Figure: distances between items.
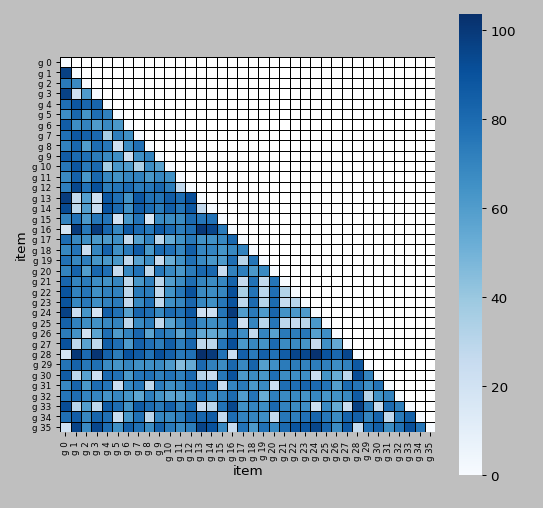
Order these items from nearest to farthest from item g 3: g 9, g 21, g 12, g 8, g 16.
g 21, g 9, g 8, g 12, g 16
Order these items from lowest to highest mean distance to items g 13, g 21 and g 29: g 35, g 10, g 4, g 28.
g 10, g 4, g 35, g 28
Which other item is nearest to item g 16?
g 0
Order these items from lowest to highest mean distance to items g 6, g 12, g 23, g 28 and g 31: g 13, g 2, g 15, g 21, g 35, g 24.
g 21, g 15, g 35, g 2, g 24, g 13
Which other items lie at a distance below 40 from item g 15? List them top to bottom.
g 5, g 8, g 20, g 31, g 34
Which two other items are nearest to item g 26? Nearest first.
g 2, g 18
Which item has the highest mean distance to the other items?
g 28
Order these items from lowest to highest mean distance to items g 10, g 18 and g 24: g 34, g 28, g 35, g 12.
g 34, g 35, g 12, g 28
